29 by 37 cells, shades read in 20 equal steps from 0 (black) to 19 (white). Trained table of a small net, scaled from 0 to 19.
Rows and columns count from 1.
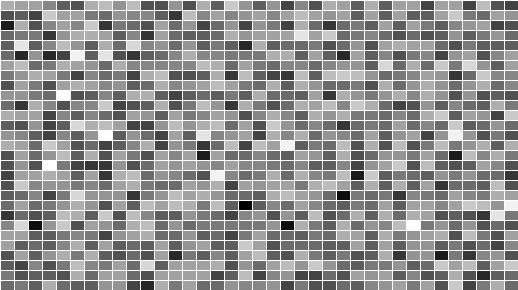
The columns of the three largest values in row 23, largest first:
30, 2, 5
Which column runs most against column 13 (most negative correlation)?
19
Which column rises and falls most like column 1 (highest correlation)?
32
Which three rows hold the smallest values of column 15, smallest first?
16, 15, 3
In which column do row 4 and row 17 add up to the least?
11
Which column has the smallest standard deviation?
14
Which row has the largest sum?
7
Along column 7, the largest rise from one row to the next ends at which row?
18
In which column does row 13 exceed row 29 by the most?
6
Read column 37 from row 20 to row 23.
12 18 9 6
